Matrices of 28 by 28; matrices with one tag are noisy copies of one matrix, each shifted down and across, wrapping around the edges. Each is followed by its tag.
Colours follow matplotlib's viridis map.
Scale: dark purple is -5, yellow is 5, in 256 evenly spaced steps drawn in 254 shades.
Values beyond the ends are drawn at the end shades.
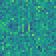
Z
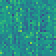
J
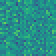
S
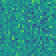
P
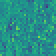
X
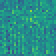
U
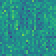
J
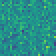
P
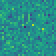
Z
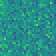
S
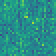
J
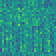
U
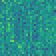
J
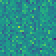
S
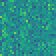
S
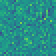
Z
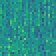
U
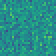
P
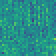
U
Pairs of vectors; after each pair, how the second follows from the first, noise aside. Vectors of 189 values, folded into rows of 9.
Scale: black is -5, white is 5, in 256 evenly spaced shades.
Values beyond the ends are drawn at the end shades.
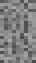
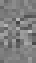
wrapped around, partly zeroed.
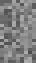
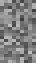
negated.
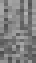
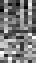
negated, scaled up.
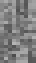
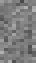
wrapped around, partly zeroed.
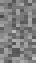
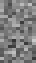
sign-scrambled.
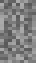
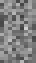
negated.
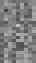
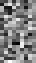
wrapped around, scaled up.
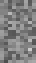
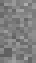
wrapped around, shrunk.
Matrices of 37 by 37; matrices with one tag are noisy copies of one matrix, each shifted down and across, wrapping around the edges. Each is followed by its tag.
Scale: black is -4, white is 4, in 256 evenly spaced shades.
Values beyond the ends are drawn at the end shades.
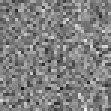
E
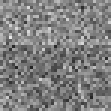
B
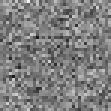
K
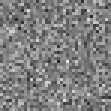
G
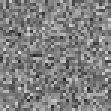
G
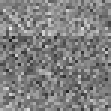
B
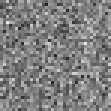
E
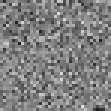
G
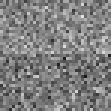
B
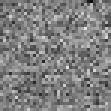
K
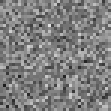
G
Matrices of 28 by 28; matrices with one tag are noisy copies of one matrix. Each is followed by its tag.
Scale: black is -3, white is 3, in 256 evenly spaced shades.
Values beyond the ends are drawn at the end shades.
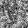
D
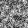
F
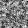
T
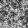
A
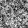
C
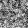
A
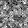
F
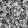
T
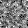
T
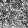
A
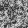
D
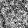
C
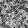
C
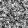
T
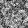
C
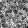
C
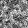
F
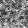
A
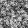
C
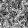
A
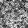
C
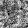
D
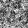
A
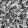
T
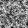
T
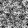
T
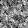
F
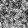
A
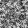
T
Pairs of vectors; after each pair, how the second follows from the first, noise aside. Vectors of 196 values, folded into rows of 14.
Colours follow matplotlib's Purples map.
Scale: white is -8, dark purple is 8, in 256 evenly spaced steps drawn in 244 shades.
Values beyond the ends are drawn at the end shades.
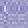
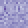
negated.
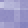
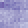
negated.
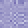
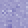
wrapped around, partly zeroed.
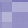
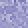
sign-scrambled.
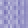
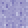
wrapped around, partly zeroed.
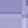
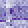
wrapped around, scaled up.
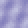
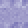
wrapped around, partly zeroed.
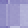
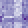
wrapped around, scaled up.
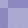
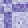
wrapped around, scaled up.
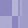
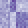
reversed, scaled up.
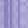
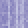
reversed, negated.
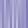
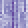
wrapped around, scaled up.
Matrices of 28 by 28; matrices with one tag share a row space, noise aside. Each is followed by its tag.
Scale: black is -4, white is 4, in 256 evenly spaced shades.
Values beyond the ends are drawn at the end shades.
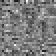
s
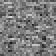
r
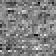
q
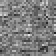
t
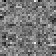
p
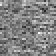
t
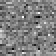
q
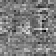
t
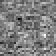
r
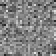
p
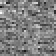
q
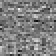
r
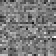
p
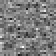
r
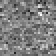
t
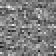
q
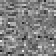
q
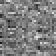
q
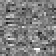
q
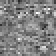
r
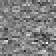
t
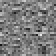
t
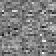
s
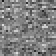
s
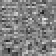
s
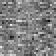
r
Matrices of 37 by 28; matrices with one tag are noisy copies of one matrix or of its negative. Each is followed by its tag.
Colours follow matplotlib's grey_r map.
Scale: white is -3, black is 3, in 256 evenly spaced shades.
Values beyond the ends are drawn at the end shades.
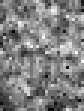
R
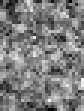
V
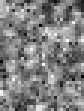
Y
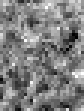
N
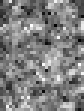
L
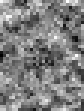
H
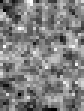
V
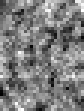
Y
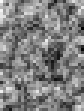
L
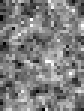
L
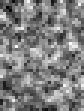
V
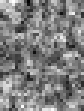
V
